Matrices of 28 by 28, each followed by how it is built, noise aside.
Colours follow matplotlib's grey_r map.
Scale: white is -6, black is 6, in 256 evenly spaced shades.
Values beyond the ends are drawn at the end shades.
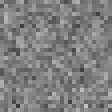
repeating columns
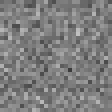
repeating columns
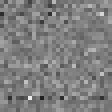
uneven rows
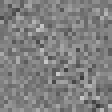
banded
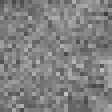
smooth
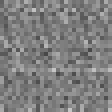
repeating columns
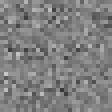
uneven rows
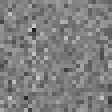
uneven columns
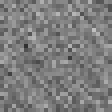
Toeplitz
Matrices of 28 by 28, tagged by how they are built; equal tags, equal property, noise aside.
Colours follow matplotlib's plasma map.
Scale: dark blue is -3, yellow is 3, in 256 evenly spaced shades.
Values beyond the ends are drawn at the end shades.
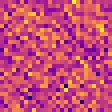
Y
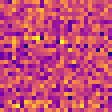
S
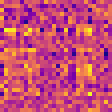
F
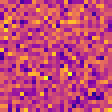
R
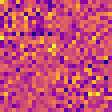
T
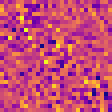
T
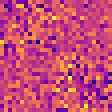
T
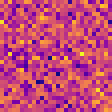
Y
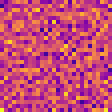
S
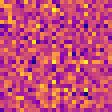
F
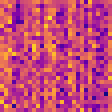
S
